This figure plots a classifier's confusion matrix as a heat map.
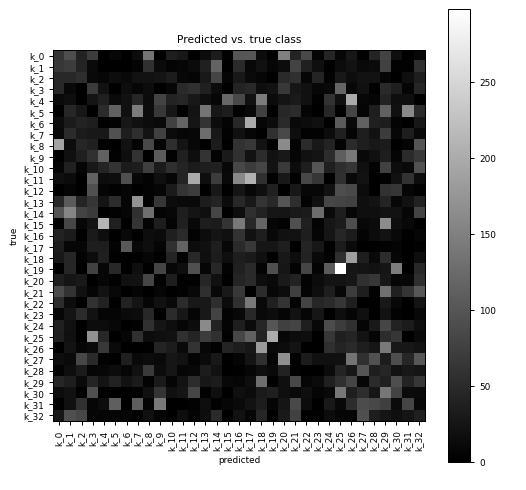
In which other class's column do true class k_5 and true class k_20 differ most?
k_31
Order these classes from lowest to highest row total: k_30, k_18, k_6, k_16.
k_16, k_18, k_30, k_6
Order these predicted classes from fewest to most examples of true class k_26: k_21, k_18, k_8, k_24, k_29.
k_8, k_21, k_24, k_29, k_18
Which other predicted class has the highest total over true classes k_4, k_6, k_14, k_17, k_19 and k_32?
k_25
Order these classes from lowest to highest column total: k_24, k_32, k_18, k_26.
k_24, k_32, k_18, k_26
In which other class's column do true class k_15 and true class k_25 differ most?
k_19
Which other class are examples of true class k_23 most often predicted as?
k_14
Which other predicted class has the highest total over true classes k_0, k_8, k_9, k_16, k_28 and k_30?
k_20
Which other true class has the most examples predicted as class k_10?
k_6
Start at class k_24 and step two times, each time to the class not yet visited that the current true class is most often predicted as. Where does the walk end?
k_7
